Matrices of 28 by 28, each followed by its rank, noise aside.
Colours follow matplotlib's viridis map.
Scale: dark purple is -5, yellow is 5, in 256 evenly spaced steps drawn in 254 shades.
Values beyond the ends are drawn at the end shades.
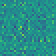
six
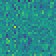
six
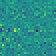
four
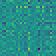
three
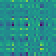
two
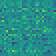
six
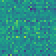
six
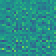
four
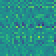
three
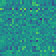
four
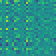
two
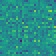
four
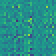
four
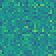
six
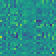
four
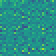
four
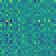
three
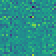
six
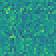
six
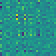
three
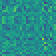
four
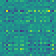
two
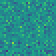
six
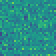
six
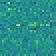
six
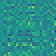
four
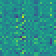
three
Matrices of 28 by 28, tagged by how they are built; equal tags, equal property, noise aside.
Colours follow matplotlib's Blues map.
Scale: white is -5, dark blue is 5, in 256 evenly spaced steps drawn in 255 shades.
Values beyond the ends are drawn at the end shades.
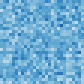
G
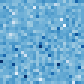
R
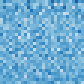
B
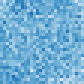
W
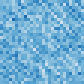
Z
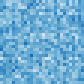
G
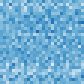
B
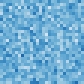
B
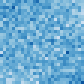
W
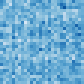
G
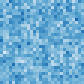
G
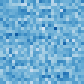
G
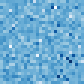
R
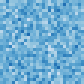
B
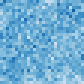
W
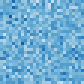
G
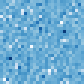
R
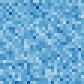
Z
